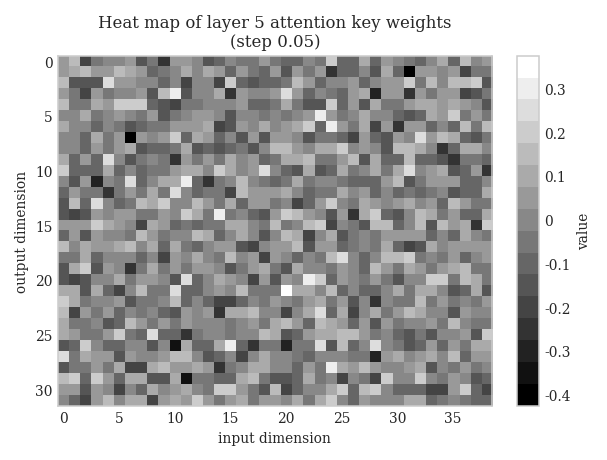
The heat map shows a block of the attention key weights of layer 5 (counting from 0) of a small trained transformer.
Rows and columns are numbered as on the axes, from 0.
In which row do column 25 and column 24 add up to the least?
1
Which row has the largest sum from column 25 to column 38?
2
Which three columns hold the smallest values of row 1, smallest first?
31, 24, 36
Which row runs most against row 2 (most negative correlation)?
12
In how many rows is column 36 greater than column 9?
16
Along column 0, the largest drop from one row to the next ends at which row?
28
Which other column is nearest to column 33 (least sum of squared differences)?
37
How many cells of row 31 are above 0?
19
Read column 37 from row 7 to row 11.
-0.15 0.1 -0.05 0.05 -0.1
